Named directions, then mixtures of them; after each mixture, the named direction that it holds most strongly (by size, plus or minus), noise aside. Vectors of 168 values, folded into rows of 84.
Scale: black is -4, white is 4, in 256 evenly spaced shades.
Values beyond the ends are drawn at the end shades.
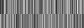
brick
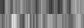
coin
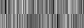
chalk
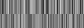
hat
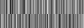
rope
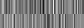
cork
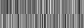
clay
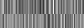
cork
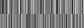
hat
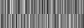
rope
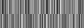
hat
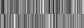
cork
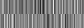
cork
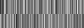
brick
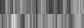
coin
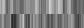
coin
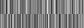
rope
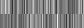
chalk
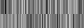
chalk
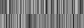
hat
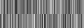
clay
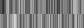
coin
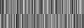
brick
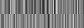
cork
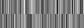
hat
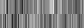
chalk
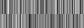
hat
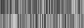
clay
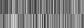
clay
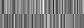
cork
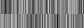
chalk
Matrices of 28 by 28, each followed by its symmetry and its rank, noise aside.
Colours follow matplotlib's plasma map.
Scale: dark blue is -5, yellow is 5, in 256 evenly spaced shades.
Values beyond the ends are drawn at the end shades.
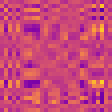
no symmetry, rank two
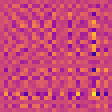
no symmetry, rank two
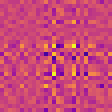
no symmetry, rank two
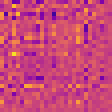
antisymmetric, rank four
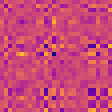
symmetric, rank two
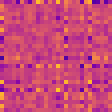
antisymmetric, rank two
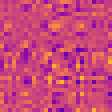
antisymmetric, rank four
